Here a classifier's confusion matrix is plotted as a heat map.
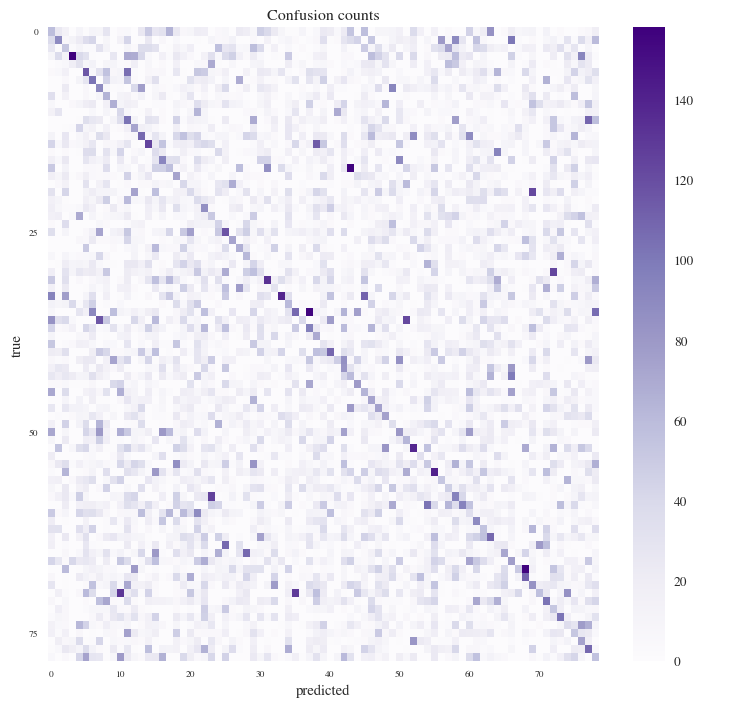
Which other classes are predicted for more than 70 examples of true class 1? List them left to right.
56, 58, 66
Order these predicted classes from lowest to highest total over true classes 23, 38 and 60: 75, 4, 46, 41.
41, 46, 75, 4
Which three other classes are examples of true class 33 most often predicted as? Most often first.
45, 0, 2
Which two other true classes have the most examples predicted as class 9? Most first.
41, 35
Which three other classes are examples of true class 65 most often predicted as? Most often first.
28, 15, 24
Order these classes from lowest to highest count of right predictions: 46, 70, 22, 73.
70, 46, 22, 73
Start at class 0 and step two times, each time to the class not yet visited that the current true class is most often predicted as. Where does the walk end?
30
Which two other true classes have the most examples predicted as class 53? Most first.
68, 27
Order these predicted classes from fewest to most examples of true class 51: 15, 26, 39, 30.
26, 39, 15, 30
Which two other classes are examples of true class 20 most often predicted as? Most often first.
69, 12
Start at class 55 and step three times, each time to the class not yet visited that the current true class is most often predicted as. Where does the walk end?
25
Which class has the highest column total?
11
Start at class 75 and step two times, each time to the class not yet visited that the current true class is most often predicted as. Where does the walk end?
77
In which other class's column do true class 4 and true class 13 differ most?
60
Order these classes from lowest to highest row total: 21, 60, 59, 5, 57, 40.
21, 57, 60, 5, 40, 59
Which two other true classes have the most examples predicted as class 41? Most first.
10, 58
